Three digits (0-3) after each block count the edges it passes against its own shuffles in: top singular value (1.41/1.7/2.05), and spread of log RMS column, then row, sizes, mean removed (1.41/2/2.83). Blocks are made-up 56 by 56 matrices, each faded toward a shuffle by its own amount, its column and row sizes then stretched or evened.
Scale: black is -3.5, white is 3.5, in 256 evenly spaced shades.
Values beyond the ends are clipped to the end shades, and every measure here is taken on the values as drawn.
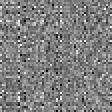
3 2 1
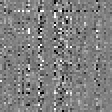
3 3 1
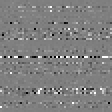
3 0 3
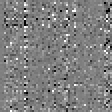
2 3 1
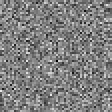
3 1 1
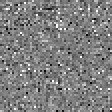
0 0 1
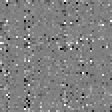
0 2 1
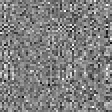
3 2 0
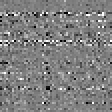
2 1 3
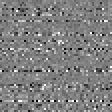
3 0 3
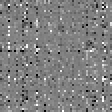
0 3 2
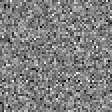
1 0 0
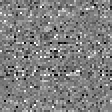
2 0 2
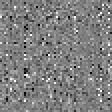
1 2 1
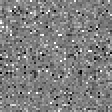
0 0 1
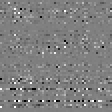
2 1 3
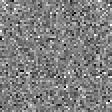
0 0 1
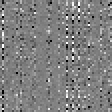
3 3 0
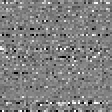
0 0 3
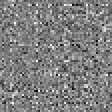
2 1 2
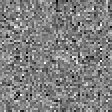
2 1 1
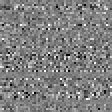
1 0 3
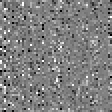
1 3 0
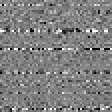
3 0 3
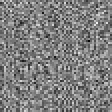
3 0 0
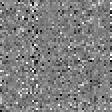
2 2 0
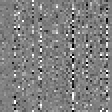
3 3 0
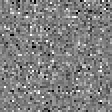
0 1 2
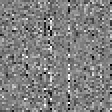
1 3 1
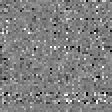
0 1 2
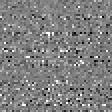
0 0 3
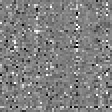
1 2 1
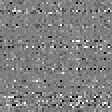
1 1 3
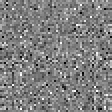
2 1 1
